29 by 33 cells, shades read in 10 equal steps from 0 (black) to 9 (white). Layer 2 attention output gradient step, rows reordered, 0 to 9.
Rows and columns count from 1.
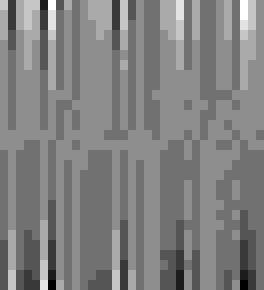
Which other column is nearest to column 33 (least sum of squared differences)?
18
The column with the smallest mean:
30
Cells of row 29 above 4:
12
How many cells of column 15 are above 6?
2
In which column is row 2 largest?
31
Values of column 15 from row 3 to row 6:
2 3 3 4
